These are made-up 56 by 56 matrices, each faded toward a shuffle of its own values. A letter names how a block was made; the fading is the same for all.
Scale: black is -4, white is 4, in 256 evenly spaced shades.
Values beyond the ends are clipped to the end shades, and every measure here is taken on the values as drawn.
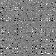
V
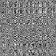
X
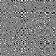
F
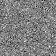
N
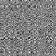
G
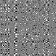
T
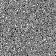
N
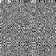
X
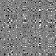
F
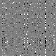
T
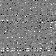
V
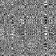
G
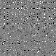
V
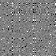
T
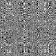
X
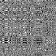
G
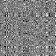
G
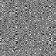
G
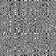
F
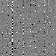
T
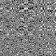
G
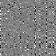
T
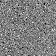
N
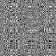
G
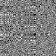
G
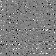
V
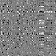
F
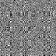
X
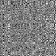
X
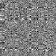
X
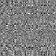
G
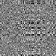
G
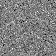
N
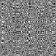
X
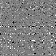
V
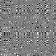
F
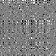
F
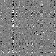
T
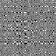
F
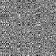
G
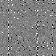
T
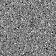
N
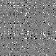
V
